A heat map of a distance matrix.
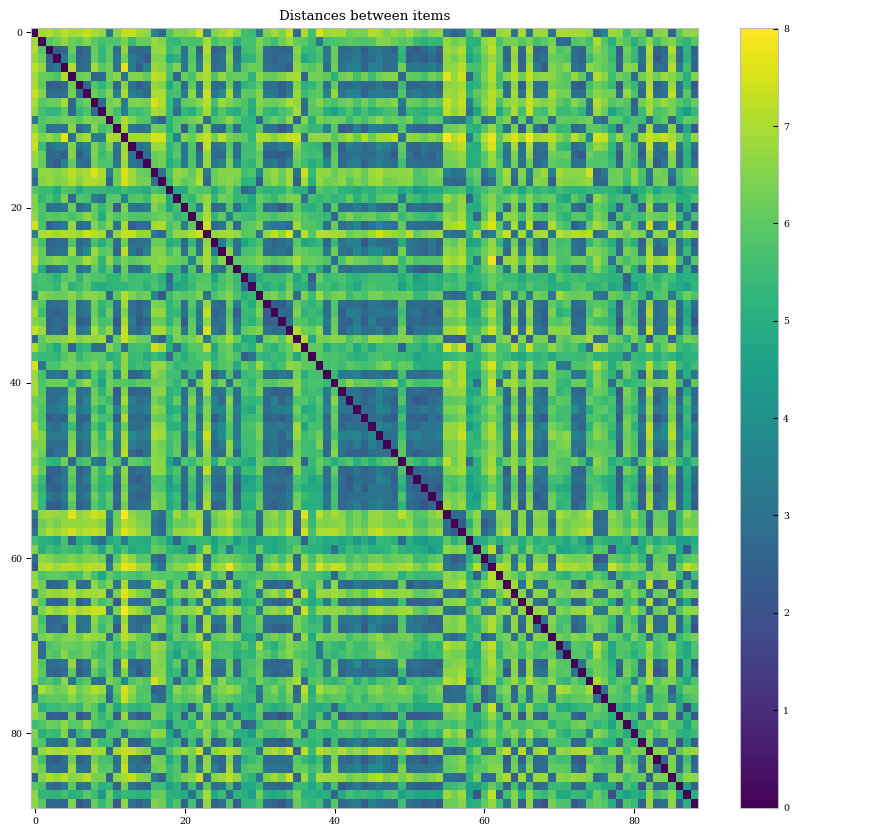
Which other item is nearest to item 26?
62
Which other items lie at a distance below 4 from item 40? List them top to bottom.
21, 26, 59, 62, 77, 87
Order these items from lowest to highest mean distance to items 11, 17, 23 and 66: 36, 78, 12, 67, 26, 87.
78, 67, 87, 26, 36, 12
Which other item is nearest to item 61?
0
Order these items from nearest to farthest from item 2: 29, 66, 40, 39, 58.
39, 58, 29, 40, 66
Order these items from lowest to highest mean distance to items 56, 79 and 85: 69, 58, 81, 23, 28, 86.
69, 23, 28, 58, 86, 81
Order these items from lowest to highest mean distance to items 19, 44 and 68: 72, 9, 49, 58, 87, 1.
72, 58, 9, 49, 87, 1
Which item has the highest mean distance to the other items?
12
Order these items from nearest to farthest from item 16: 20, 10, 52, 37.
10, 37, 52, 20
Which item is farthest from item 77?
61
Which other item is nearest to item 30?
17
